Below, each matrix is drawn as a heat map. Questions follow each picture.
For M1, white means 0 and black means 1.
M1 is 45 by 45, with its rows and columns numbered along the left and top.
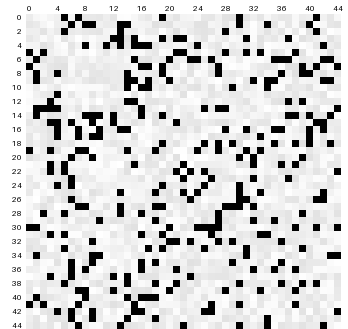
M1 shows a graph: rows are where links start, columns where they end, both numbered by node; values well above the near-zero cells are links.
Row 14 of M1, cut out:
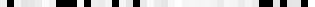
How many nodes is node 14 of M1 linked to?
11
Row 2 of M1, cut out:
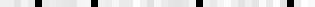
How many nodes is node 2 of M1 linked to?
4
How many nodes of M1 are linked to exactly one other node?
1
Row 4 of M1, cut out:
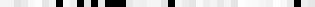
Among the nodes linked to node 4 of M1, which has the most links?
node 16
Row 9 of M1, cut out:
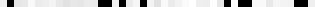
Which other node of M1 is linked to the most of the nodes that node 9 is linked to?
node 6
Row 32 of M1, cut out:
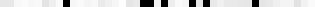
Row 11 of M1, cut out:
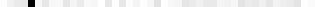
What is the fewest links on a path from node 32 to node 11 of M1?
4
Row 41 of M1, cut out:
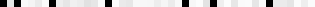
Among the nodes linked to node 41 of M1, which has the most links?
node 30
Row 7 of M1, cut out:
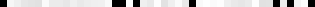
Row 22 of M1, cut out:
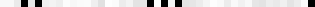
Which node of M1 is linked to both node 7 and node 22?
node 44
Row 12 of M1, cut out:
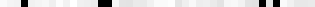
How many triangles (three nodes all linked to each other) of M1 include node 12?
3
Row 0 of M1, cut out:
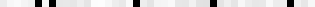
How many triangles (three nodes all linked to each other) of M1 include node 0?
3
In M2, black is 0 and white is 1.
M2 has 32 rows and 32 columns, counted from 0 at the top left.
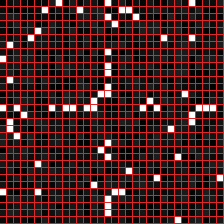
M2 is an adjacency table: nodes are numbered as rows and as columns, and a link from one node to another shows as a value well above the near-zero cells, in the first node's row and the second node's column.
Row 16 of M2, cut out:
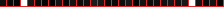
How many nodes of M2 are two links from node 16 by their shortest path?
3
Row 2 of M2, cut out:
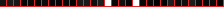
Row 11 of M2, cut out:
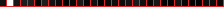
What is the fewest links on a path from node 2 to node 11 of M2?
6
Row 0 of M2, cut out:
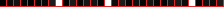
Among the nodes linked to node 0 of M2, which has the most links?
node 15
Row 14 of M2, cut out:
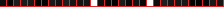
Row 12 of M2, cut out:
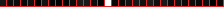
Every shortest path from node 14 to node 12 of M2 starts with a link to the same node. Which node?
node 13
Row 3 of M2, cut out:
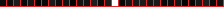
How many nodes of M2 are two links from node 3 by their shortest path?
1
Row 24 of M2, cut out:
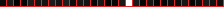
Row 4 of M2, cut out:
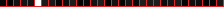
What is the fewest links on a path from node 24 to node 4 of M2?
6
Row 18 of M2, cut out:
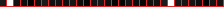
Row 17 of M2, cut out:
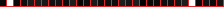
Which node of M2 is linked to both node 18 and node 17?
node 1
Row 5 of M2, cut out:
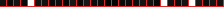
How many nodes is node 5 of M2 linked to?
3
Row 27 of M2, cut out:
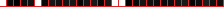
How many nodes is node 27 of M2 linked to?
4
